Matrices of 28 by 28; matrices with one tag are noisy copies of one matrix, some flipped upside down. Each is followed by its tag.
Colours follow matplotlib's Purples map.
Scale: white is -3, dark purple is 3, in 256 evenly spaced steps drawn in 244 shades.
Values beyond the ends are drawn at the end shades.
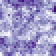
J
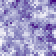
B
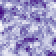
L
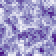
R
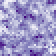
L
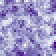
J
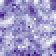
J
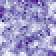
L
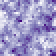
B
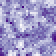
R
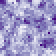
R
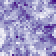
B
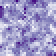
L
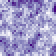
J
